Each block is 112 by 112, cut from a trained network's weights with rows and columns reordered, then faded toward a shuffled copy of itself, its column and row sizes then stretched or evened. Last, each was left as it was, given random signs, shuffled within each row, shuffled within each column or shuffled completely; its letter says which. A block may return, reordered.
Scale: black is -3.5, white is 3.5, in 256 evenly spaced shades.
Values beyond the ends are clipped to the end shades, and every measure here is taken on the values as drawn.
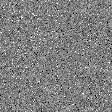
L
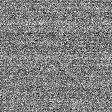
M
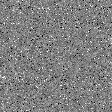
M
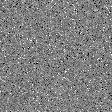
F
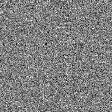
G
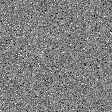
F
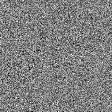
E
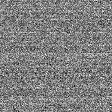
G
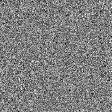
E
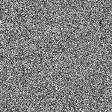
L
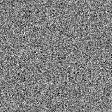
G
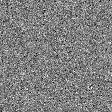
F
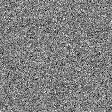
F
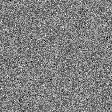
L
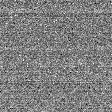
M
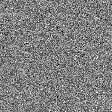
L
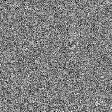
G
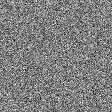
F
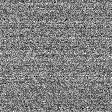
M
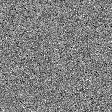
F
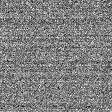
M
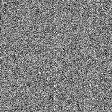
G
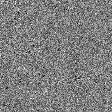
E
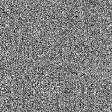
G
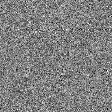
E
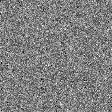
L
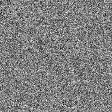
E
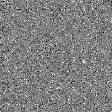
G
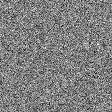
F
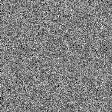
E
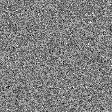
E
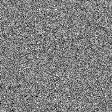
E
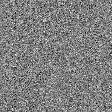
L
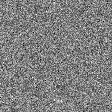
L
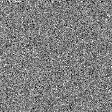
E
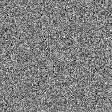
E
